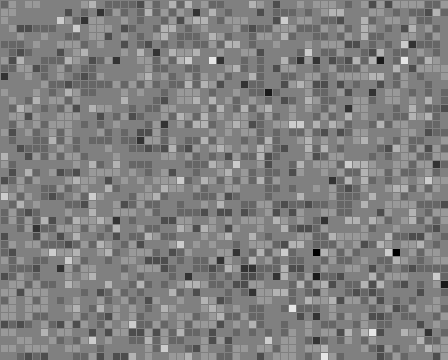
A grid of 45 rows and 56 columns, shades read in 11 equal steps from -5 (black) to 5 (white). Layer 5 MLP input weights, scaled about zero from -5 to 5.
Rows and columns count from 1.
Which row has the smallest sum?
34
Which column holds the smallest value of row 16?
21
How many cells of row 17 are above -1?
37
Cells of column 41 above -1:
27
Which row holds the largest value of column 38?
16
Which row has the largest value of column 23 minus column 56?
36
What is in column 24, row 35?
-3
